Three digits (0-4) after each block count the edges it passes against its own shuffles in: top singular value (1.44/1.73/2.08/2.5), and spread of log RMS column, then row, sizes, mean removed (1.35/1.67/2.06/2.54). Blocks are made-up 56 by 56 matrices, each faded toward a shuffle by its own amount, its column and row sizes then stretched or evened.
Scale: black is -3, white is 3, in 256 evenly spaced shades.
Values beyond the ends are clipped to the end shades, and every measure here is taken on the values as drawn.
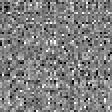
3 1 1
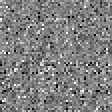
1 0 2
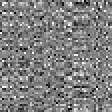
4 2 2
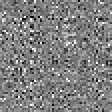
3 3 2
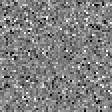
0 0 2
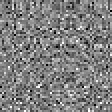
3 0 1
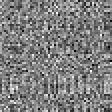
3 1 0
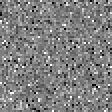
0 0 1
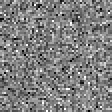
0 0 0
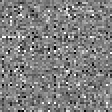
0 3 3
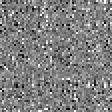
1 2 2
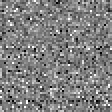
1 0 2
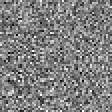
2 1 0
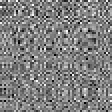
4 1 3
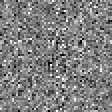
2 3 1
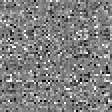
2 1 2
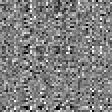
3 3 1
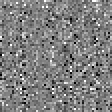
2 3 1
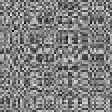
4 1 2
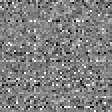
2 0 4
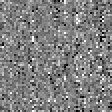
0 3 0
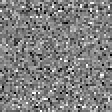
0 0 2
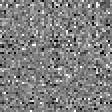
1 2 3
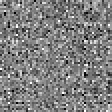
2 3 0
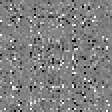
1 4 2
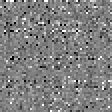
2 1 3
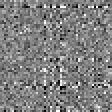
3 3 4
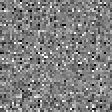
2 2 2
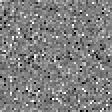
0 0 1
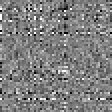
3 3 4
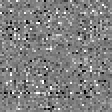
1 1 3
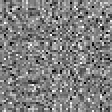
3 2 0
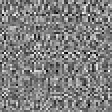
3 2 3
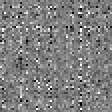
1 4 3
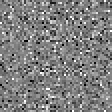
3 1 1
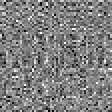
3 1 0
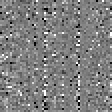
2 4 1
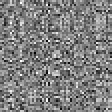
3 3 2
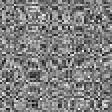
3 0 3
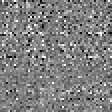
1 2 4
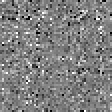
1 3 2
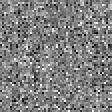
2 0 1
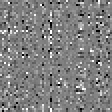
2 4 1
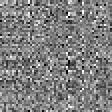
3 3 2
